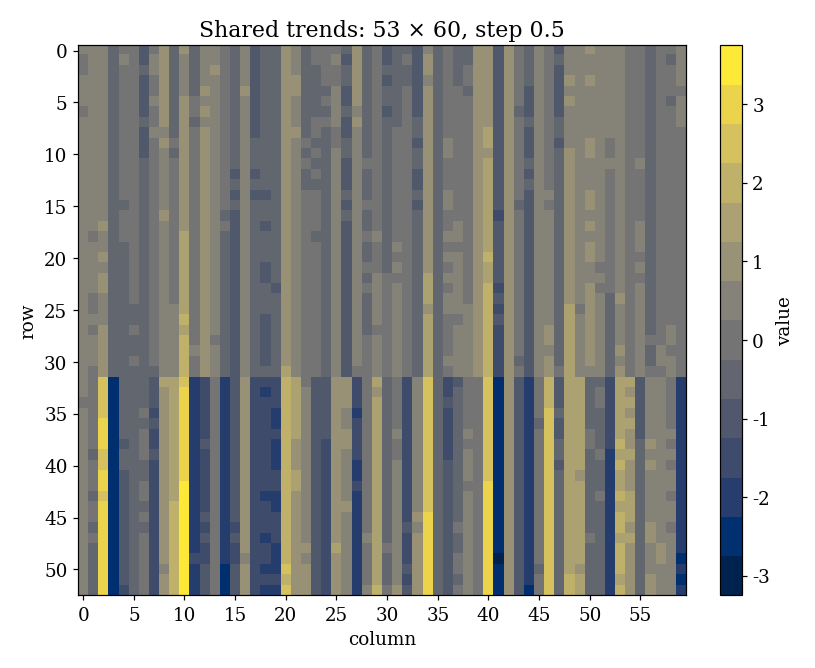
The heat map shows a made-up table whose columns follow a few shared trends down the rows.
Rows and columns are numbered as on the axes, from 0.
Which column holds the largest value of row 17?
40
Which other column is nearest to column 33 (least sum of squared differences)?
56
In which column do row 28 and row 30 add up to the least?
41
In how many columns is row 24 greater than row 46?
30
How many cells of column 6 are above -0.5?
13
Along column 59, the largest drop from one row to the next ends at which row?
32
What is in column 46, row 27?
1
